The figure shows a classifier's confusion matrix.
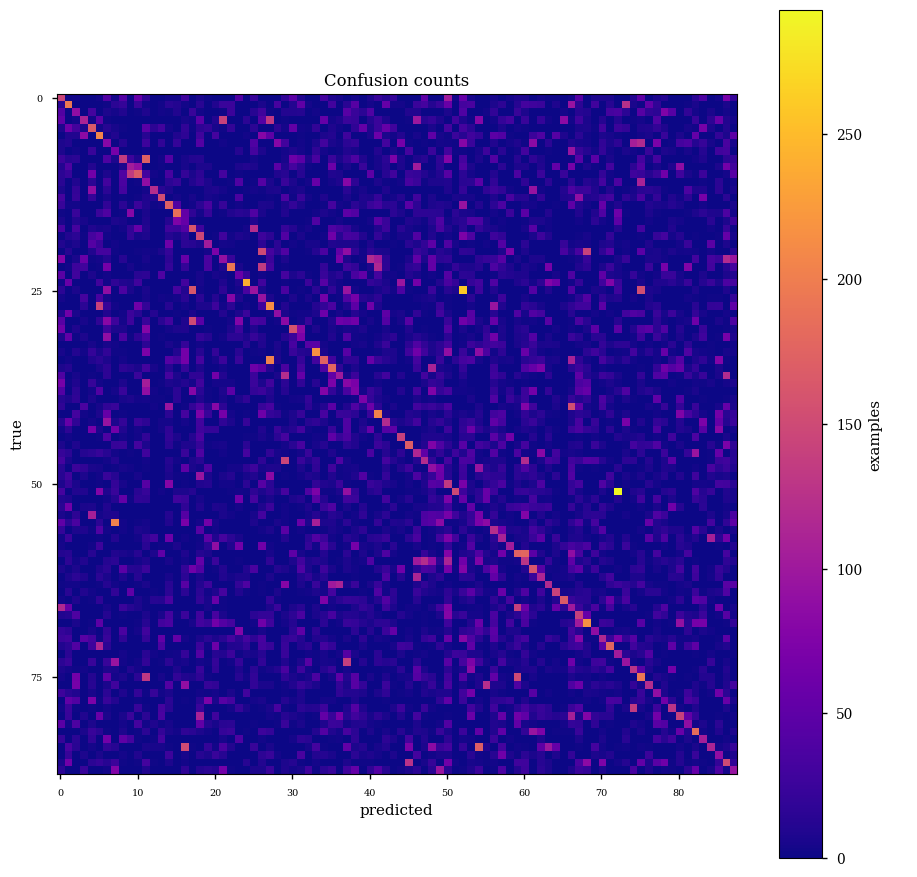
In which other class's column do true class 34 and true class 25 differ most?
52
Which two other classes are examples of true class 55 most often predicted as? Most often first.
7, 33
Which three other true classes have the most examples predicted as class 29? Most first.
47, 36, 63
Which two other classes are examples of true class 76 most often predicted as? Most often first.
55, 16
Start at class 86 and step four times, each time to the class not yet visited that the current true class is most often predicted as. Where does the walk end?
4
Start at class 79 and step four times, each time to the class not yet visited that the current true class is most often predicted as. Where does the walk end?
73
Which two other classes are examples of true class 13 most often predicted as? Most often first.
67, 83
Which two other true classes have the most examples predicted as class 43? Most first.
8, 69
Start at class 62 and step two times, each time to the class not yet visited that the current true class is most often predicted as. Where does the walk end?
82
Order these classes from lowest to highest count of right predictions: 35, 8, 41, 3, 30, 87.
87, 3, 8, 30, 35, 41
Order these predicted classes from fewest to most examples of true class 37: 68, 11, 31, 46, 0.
46, 31, 68, 0, 11
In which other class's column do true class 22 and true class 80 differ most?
26
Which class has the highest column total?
50
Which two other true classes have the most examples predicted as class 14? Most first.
40, 50
